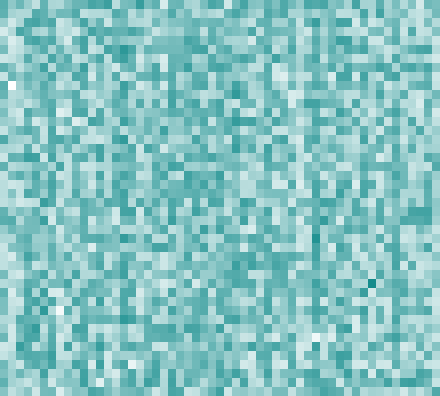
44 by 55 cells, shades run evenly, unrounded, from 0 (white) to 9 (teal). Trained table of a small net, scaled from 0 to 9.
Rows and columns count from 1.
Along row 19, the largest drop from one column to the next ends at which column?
9
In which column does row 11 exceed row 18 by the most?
48
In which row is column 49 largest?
43
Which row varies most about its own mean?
41
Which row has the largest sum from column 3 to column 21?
36
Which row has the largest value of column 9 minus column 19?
29
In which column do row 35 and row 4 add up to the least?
8
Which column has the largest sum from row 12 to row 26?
40
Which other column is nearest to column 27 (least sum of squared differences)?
23
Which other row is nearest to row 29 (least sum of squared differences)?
32
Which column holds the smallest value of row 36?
45
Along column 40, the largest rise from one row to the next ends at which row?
39
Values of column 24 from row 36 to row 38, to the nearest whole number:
5 7 3
